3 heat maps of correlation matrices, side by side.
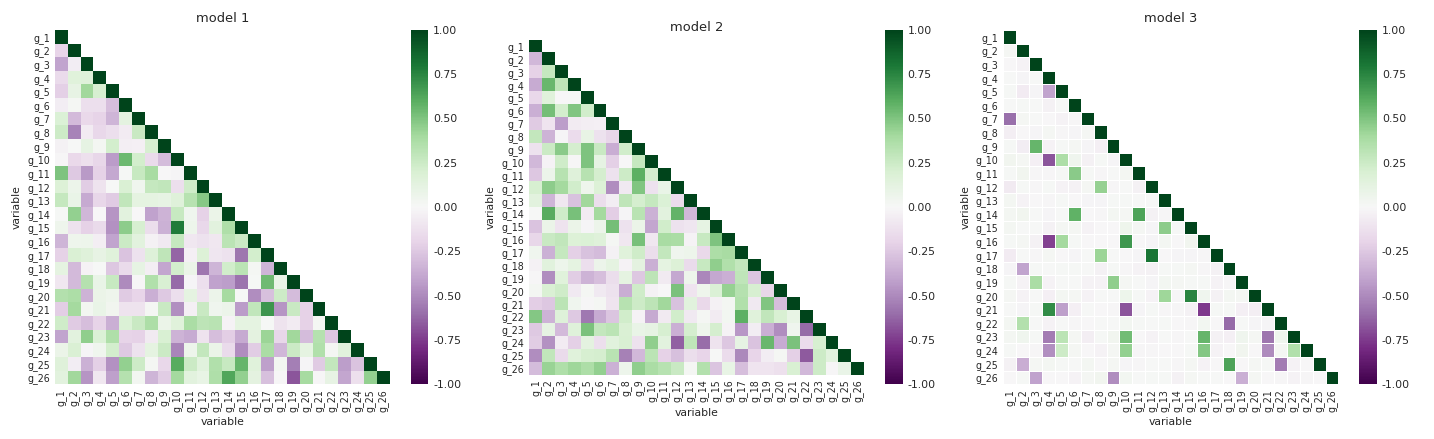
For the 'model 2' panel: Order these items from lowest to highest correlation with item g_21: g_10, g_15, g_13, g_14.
g_14, g_15, g_13, g_10
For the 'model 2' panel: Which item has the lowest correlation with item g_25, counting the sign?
g_22
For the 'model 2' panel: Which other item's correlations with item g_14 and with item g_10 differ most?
g_24
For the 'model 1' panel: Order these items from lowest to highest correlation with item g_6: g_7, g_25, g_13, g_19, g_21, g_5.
g_19, g_5, g_21, g_7, g_13, g_25
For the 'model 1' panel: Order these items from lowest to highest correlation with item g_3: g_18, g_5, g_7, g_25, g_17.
g_25, g_7, g_18, g_17, g_5
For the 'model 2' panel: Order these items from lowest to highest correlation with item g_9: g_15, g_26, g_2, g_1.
g_1, g_15, g_2, g_26
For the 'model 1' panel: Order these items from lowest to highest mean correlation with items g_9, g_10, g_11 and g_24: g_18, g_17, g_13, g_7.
g_18, g_17, g_7, g_13
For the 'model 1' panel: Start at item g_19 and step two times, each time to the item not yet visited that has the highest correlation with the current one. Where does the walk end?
g_21
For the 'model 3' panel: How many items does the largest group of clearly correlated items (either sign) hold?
7
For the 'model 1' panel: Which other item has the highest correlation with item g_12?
g_13
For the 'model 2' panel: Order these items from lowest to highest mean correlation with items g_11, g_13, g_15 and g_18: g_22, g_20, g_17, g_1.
g_1, g_22, g_20, g_17
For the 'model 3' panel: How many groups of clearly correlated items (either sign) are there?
7
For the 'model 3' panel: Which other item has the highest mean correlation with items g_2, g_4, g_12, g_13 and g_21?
g_17
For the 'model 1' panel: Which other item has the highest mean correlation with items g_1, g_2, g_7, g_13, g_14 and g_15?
g_26
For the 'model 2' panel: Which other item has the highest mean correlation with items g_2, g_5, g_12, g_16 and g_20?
g_9
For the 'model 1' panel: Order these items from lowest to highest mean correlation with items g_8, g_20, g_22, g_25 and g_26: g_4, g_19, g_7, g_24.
g_19, g_4, g_24, g_7
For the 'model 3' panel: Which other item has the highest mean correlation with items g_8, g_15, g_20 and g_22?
g_13
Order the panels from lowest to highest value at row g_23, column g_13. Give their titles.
model 1, model 3, model 2
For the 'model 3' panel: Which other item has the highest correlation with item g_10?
g_16
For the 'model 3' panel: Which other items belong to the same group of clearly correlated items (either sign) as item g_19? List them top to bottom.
g_3, g_9, g_26
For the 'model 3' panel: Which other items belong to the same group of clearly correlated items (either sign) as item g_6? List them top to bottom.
g_11, g_14
